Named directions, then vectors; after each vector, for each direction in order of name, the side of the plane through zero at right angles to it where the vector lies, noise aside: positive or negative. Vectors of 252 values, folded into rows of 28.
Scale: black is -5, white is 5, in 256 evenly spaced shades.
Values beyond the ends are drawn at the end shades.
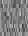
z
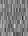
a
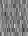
positive, positive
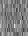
positive, positive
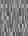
positive, negative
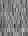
negative, negative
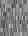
negative, positive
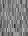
negative, negative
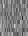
positive, positive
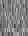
negative, negative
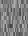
positive, negative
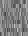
positive, positive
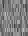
negative, negative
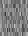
positive, positive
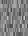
positive, negative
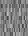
negative, positive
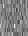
positive, positive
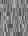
positive, negative
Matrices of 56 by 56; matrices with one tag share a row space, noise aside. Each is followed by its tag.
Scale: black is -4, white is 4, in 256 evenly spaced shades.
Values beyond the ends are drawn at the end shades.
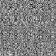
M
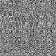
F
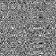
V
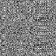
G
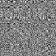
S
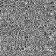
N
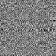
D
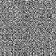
F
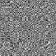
S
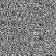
V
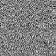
D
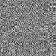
D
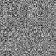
M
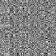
S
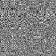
V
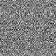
N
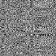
G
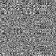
G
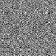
S
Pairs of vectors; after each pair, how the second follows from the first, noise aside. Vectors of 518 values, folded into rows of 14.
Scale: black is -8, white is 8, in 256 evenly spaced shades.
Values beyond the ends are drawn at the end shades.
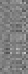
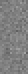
shrunk.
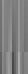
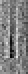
wrapped around, scaled up.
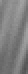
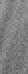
reversed, negated, shrunk.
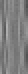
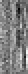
wrapped around, scaled up.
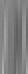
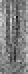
wrapped around, negated, scaled up.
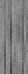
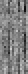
wrapped around, scaled up.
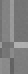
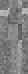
wrapped around.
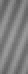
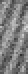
wrapped around, negated, scaled up.
